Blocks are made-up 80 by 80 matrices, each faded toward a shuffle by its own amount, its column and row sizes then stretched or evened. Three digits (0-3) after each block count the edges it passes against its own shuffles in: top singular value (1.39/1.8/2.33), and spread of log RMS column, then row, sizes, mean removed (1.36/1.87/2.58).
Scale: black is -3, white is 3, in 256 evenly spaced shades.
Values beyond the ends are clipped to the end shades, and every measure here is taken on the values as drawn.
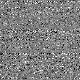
1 0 3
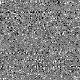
2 0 2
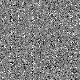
0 2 1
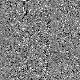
0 2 0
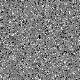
1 1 0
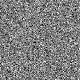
1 0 0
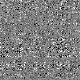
1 2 3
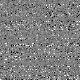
1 1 3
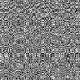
3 2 2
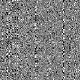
2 3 0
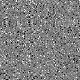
2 1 0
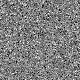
0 0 0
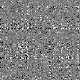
2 2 3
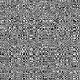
3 2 3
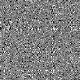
2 2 2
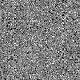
1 1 0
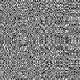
3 0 0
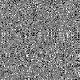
2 1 1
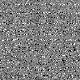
1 0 3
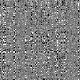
3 3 2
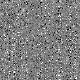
0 2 0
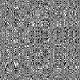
3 3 1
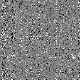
0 3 1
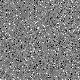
0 1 0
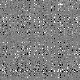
0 3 3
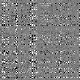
2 3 3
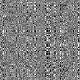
3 3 2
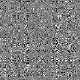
2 3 3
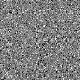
2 1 1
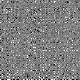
2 2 3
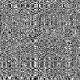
3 2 2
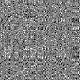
3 2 1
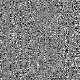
1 3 0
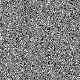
0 2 0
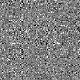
2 2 2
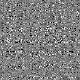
1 2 3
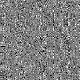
2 2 1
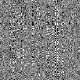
2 3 1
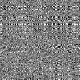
3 1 3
